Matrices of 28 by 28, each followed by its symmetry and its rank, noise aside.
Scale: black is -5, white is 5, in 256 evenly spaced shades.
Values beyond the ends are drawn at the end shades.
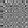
no symmetry, rank three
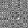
symmetric, rank three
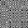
symmetric, rank three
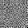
symmetric, rank four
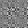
antisymmetric, rank two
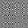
antisymmetric, rank two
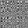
antisymmetric, rank two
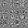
antisymmetric, rank four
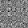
no symmetry, rank four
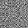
no symmetry, rank four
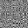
antisymmetric, rank four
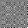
symmetric, rank two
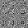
symmetric, rank three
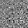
no symmetry, rank four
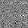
antisymmetric, rank four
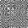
symmetric, rank three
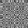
no symmetry, rank two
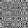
no symmetry, rank two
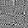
no symmetry, rank four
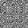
symmetric, rank four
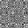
symmetric, rank four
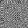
symmetric, rank four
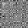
symmetric, rank three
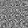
no symmetry, rank four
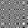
symmetric, rank two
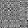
no symmetry, rank three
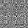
no symmetry, rank four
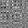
antisymmetric, rank two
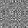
no symmetry, rank four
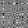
antisymmetric, rank two
